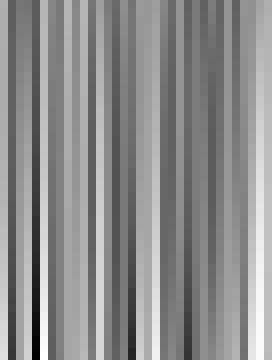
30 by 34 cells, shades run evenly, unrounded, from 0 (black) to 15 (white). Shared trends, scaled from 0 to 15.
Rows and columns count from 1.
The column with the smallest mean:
5
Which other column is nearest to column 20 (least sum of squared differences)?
13
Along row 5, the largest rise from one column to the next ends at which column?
6
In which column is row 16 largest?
33
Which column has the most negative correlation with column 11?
14
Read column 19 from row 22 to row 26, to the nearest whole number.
10 10 10 10 10
